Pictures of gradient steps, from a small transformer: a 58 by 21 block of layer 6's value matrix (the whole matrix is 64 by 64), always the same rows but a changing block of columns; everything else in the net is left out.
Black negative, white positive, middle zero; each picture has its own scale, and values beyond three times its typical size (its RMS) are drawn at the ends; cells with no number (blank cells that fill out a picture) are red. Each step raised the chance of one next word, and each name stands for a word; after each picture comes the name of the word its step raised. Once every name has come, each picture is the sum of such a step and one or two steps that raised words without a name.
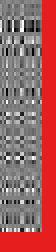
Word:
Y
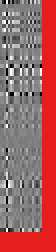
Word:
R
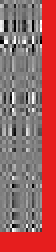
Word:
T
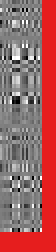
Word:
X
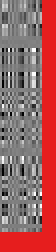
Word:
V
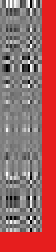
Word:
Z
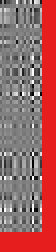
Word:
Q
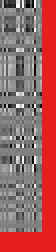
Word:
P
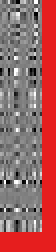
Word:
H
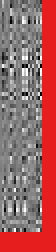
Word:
Q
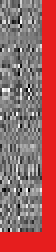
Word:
V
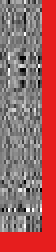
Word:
H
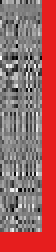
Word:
Z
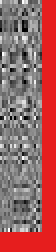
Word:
Y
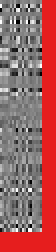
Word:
T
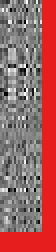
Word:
Q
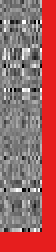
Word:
Y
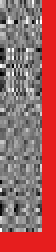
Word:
V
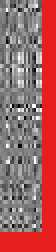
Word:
P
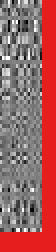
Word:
Y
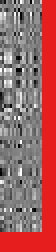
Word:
H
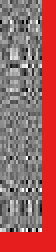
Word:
Y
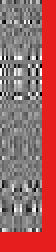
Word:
R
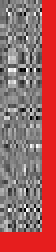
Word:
H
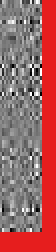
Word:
Q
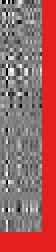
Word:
H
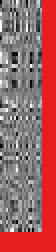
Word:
Y
